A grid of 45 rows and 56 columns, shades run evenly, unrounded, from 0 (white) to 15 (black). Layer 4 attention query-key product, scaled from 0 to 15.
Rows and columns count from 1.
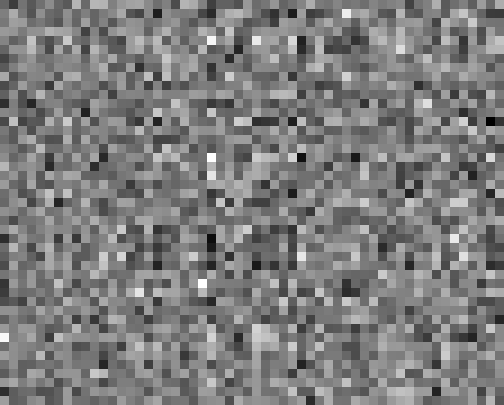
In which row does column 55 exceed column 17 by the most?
14
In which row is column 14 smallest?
29
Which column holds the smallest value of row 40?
50
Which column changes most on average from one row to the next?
24
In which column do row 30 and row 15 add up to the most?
46
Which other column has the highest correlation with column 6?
52
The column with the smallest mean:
8
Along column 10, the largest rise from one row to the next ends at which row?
4
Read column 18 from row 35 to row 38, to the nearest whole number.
9 9 6 8
